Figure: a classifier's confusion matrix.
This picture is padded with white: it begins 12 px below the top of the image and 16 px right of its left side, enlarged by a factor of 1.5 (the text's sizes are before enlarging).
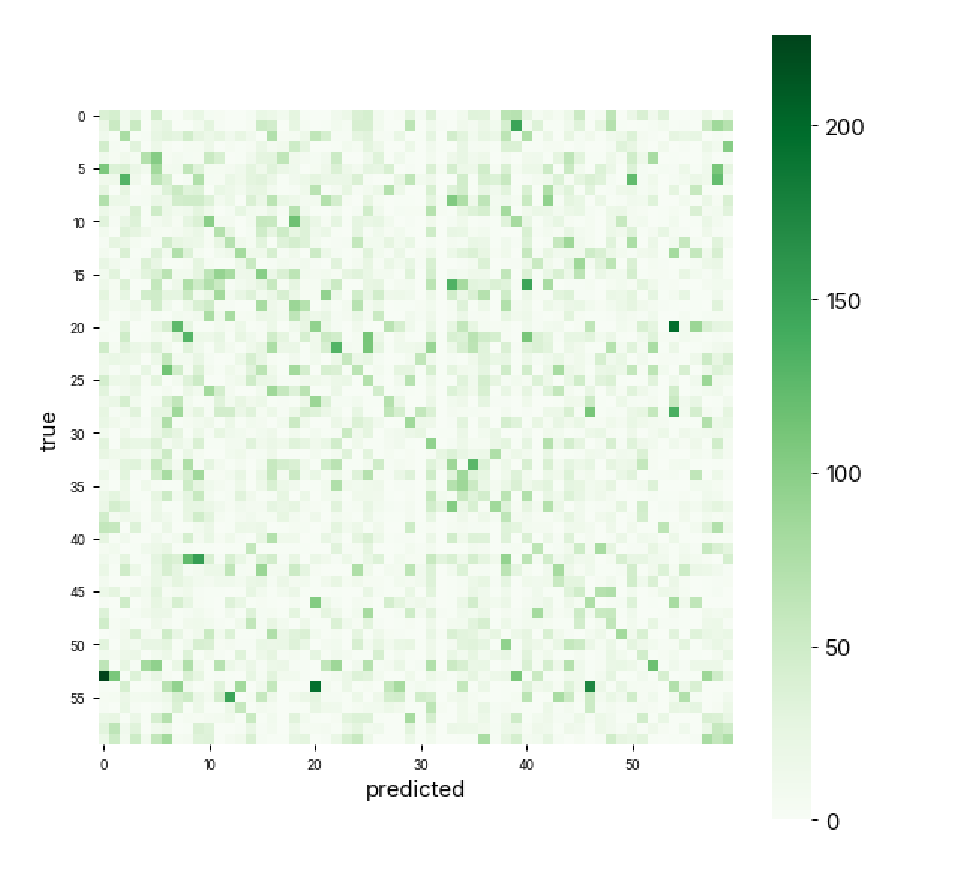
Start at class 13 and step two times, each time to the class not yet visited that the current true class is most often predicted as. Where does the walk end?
20
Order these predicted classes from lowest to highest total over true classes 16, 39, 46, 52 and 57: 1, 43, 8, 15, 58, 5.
43, 15, 1, 58, 8, 5
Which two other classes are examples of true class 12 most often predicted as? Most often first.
44, 50
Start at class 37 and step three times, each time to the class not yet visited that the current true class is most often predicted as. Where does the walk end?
34
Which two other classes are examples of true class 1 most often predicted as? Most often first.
39, 58
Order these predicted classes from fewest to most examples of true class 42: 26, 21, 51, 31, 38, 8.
21, 51, 26, 31, 38, 8
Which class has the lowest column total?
32
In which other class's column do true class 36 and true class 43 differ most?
15
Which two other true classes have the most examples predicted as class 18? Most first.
10, 24
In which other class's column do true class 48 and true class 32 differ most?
37
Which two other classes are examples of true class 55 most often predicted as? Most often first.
12, 43
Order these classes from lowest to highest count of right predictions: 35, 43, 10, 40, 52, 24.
40, 35, 24, 43, 10, 52
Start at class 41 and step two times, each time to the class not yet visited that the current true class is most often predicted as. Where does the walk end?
25
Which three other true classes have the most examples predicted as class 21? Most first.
17, 8, 52
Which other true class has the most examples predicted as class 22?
52
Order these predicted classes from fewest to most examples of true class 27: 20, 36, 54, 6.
36, 6, 54, 20
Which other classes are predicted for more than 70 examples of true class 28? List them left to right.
7, 46, 54
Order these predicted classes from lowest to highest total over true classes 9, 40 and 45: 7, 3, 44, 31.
7, 3, 44, 31
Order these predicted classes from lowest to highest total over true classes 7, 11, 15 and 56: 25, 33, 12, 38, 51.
51, 25, 33, 38, 12
